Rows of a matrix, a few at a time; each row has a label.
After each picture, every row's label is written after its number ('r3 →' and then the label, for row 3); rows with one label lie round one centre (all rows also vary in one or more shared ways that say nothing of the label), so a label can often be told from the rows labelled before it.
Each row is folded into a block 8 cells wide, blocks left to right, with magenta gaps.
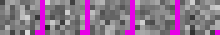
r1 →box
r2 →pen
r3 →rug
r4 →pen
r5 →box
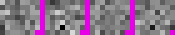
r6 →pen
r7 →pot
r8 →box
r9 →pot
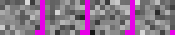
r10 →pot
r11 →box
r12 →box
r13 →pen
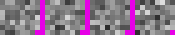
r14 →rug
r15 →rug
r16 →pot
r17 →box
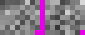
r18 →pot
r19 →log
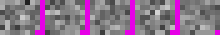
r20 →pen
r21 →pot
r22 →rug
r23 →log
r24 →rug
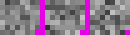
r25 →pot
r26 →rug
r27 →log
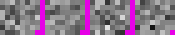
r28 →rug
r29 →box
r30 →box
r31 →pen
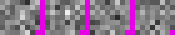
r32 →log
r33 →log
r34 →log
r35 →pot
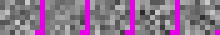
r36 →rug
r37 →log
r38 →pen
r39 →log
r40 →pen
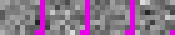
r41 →log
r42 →log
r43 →pot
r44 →rug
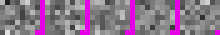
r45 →pen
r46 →log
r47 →pen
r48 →pot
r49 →box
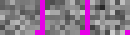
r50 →rug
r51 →pot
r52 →log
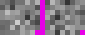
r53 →log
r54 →rug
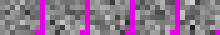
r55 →box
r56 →rug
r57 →log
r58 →rug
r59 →rug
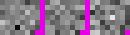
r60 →pot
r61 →box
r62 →pen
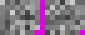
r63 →log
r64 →box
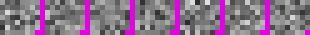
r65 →pen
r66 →rug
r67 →box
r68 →pot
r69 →box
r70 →pen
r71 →rug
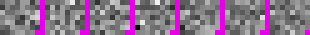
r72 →pot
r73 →box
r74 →box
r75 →pen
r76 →rug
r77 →rug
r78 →log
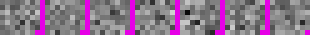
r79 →pot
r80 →box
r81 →rug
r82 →pot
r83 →box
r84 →pen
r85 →pen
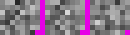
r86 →log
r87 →log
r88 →pot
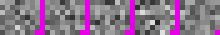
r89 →log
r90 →log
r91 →log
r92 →pot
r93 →rug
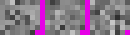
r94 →pot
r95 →pot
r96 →log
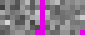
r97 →pot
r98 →rug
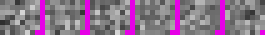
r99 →log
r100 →rug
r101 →pot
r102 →pen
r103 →box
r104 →rug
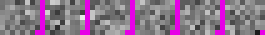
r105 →pot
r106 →rug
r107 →rug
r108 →log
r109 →pot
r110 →box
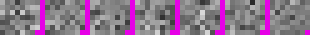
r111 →log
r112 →pot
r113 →log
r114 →log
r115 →log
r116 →pen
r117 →box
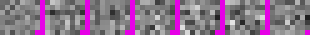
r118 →box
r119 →rug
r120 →rug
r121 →rug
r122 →box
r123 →pen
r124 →log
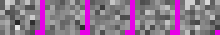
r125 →box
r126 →pot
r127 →box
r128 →pot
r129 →box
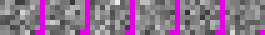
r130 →log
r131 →pot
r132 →box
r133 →rug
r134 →box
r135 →pen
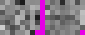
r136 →log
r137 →pot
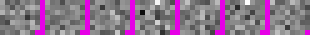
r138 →log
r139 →pen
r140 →box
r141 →box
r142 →log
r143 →box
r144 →pen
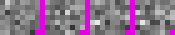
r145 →box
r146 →log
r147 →pot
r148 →pot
